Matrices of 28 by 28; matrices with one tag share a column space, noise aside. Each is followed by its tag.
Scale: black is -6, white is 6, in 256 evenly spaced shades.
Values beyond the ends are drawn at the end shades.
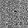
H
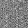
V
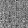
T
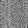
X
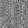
X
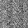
H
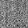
T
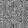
T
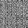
X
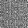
X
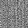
V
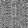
X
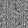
H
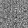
H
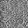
T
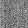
V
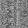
H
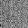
T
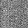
V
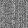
X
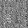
T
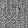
V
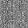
T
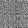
X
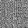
X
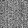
X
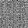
X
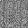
T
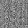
H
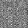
V
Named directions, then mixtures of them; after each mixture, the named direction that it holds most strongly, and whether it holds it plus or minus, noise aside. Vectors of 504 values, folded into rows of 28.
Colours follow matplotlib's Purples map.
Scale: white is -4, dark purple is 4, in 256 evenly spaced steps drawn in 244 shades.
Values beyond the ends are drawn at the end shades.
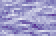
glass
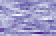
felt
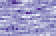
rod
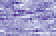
felt, minus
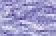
glass, minus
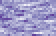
felt, minus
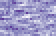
rod, plus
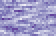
glass, plus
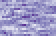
glass, minus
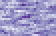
glass, minus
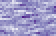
rod, minus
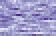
felt, minus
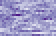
felt, minus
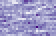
rod, minus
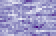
glass, plus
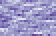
felt, minus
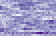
felt, plus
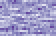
rod, plus
